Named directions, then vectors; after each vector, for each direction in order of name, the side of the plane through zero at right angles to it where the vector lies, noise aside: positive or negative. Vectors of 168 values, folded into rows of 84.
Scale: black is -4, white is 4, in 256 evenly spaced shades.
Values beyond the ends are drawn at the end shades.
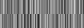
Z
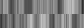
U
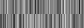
positive, negative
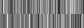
positive, positive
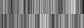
positive, positive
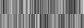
negative, negative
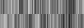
negative, negative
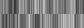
positive, positive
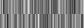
negative, negative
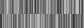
positive, negative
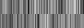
positive, positive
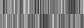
negative, negative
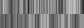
positive, positive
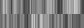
positive, positive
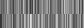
positive, negative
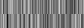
negative, negative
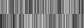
positive, negative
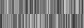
positive, negative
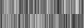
positive, negative
